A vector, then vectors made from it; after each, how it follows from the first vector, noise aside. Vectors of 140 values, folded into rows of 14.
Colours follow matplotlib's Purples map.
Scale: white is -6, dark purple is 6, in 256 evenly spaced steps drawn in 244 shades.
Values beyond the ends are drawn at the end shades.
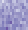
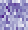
wrapped around, negated, scaled up.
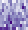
scaled up.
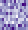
wrapped around, negated, scaled up.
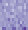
reversed, negated, partly zeroed.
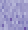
reversed, negated, partly zeroed.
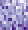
reversed, negated, scaled up.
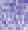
reversed.
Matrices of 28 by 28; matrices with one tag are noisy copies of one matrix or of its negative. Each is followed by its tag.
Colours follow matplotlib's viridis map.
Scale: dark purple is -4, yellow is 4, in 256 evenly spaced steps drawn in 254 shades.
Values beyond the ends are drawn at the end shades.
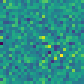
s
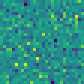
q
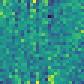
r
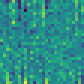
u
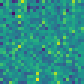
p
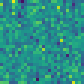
p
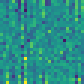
u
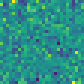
p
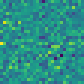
s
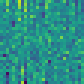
u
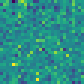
p
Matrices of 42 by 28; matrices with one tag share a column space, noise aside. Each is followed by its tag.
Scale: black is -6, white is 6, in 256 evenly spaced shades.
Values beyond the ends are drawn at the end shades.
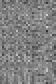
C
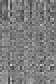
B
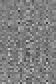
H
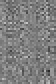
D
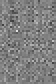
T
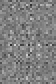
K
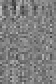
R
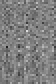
C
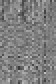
B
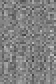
C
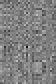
C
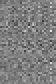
T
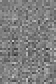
H
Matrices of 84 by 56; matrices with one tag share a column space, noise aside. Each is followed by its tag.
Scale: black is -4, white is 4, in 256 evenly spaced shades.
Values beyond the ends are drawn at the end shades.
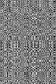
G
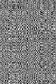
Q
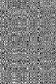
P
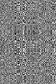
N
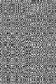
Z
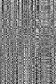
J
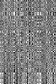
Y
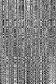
J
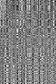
J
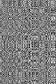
G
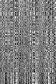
Y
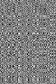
Z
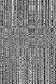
J
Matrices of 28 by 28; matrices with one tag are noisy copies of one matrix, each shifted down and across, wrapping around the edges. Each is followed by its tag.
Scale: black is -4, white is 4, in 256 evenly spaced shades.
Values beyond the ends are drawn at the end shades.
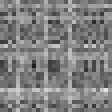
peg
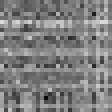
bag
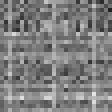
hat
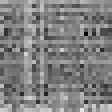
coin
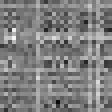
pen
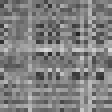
pen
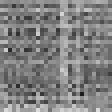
coin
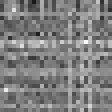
bag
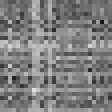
coin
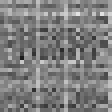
hat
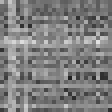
coin
